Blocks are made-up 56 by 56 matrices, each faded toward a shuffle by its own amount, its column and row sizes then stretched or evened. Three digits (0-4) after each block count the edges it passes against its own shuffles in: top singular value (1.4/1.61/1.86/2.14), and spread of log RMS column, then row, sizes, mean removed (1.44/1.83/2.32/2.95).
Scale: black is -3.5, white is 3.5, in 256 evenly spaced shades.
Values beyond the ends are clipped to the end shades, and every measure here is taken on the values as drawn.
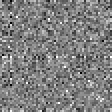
4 1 1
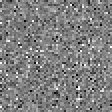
1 1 0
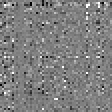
3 3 2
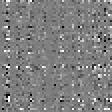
1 4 3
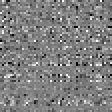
3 2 4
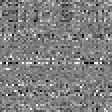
3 0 4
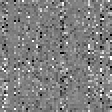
1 4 0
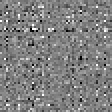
0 3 3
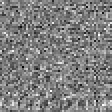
3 0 1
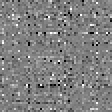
1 2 3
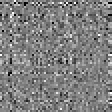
4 2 3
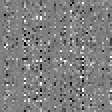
1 4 1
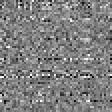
3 1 4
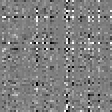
4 4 3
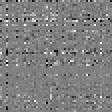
2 2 4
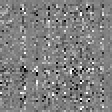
0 4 3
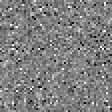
2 0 1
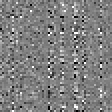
4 4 2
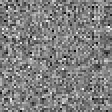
2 0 0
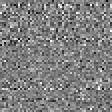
4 0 3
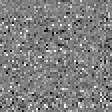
2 0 1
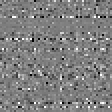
3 1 4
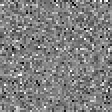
1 1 2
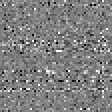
2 0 3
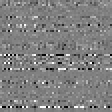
4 0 4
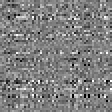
3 2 4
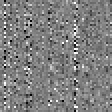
2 4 0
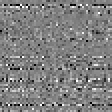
4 0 4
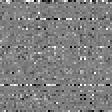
3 1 4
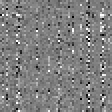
0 4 0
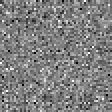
2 0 0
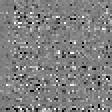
2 3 4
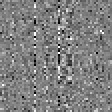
3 3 0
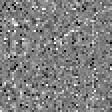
1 2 1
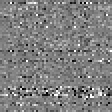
0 1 4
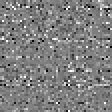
3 0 3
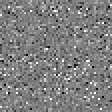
2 0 1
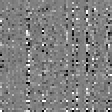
4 4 2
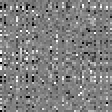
4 4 1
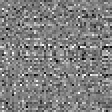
4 1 3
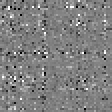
0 3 3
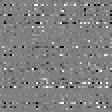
1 2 4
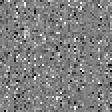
0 3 0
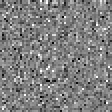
3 1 0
